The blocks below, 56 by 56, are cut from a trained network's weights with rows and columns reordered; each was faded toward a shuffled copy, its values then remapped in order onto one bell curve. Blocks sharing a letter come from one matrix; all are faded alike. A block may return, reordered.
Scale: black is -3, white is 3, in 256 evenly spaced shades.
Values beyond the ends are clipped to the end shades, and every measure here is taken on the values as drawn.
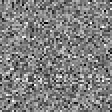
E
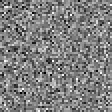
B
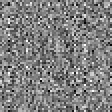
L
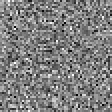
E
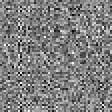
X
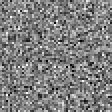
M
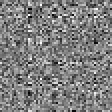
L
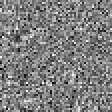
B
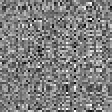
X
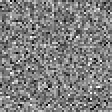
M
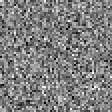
M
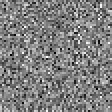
B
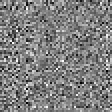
X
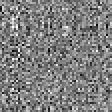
X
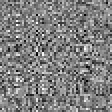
X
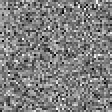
B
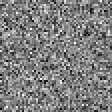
B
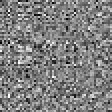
X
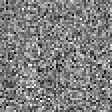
E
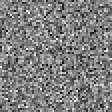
M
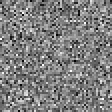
B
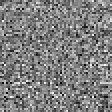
M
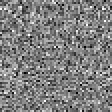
E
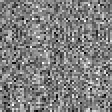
E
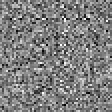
L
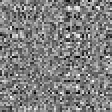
L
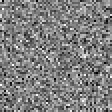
B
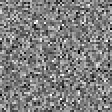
B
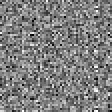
L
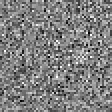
B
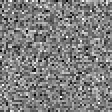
B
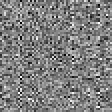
X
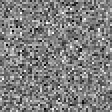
B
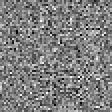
B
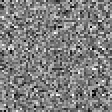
M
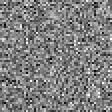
M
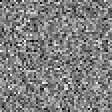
E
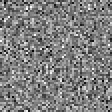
B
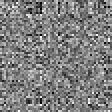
X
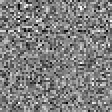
L
